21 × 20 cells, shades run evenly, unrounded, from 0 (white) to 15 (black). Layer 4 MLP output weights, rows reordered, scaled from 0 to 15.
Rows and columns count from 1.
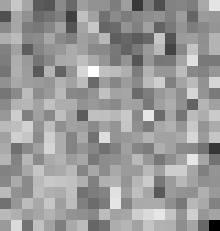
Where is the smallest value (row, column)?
7, 9
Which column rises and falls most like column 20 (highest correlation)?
19
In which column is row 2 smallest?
8
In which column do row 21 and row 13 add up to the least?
2
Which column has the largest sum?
13
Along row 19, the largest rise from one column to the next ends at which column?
12
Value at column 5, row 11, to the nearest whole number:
7
